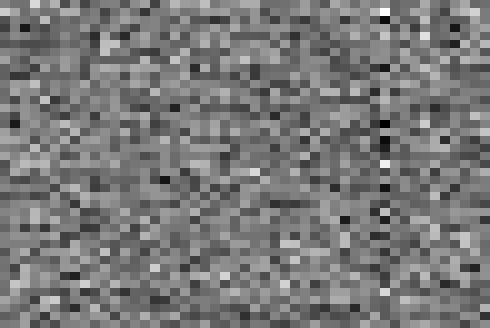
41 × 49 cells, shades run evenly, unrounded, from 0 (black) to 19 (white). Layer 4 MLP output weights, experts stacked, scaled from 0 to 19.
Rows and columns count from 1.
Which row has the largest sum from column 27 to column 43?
2
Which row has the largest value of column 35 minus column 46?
4
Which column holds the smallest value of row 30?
38
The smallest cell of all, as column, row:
39, 16
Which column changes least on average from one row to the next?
14
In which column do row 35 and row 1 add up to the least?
7
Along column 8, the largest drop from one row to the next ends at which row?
35
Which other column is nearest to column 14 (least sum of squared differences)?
40
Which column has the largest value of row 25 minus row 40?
25
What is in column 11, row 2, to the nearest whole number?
5
